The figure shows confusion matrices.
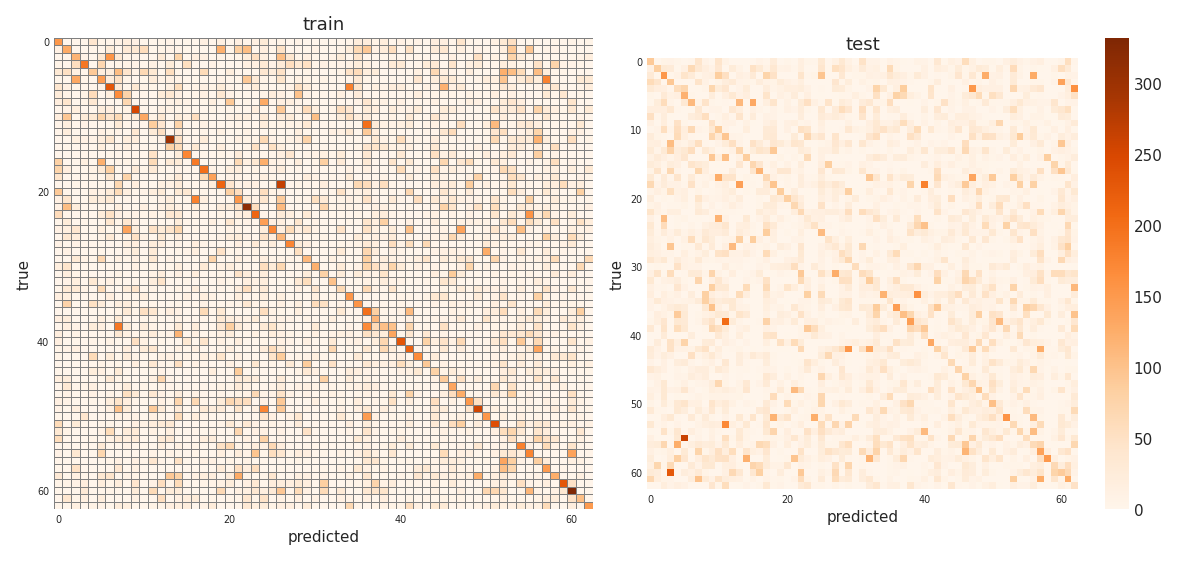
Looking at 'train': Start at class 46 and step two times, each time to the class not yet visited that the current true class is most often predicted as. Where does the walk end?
47
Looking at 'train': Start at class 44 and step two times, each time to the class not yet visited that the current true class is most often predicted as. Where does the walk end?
16
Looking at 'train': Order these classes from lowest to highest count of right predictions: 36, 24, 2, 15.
2, 24, 15, 36
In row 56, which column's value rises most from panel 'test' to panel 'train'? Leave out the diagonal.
52
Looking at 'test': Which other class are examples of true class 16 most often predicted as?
60
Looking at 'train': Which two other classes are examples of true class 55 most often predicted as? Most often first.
60, 23
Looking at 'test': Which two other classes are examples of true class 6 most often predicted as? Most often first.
15, 13
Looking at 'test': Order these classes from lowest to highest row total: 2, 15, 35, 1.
15, 35, 1, 2
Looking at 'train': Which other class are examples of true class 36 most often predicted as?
41
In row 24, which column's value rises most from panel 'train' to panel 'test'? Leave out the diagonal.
40
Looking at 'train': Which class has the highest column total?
36
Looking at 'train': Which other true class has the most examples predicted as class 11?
49
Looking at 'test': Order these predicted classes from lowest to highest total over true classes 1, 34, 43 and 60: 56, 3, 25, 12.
56, 12, 25, 3
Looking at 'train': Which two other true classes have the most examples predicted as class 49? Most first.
58, 18
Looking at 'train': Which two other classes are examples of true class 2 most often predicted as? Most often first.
6, 26
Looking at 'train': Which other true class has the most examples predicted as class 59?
19
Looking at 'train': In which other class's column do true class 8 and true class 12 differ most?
24
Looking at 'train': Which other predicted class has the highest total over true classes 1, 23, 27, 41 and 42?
55
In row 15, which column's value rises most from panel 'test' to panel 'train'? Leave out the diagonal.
56
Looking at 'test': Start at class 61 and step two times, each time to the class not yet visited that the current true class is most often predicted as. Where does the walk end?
46
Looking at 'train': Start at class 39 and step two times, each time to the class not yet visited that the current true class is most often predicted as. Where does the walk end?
13
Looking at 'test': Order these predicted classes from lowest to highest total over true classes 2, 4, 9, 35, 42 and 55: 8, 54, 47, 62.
54, 8, 62, 47
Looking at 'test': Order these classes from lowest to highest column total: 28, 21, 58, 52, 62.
58, 52, 21, 28, 62
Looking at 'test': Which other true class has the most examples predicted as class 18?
52
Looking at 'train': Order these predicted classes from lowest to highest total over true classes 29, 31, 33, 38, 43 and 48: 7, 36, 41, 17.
17, 41, 7, 36
